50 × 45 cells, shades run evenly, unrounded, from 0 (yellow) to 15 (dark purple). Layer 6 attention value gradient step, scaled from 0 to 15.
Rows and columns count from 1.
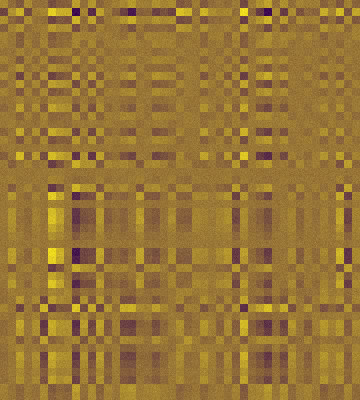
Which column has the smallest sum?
7
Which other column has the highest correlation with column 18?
25
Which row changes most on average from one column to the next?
2
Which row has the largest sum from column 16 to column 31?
41
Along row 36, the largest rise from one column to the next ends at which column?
44
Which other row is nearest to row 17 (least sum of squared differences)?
14
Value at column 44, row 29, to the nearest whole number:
10
